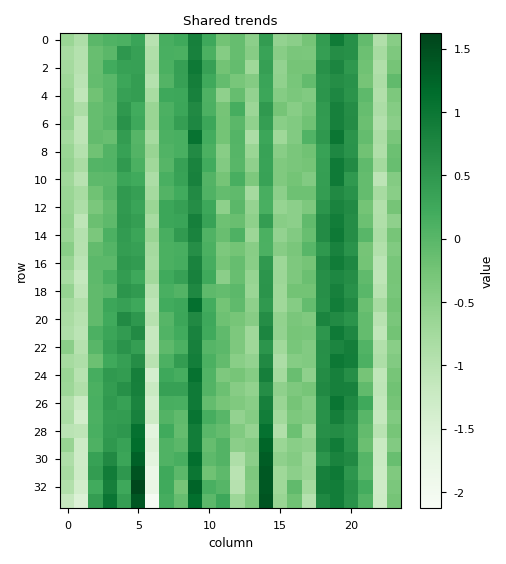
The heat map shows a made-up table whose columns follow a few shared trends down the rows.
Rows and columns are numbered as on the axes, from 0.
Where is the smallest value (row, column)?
33, 6
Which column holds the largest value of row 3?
9
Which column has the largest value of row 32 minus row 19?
5
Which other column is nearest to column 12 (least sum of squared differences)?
17
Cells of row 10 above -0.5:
20
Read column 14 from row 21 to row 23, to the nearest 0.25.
0.75 0.5 0.75
